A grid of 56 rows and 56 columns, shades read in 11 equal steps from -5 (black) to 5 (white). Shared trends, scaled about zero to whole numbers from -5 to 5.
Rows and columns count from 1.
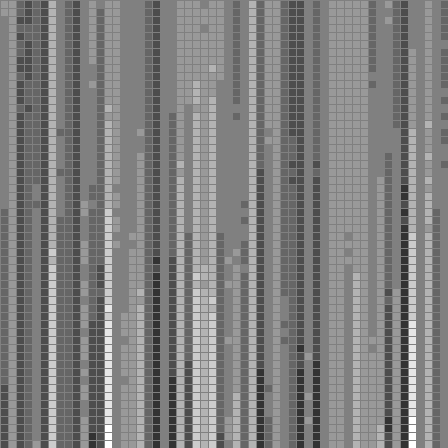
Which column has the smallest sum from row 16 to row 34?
51
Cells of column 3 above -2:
7
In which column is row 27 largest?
14
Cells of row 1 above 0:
21
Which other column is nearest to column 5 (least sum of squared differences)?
56
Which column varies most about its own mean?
52
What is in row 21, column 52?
2
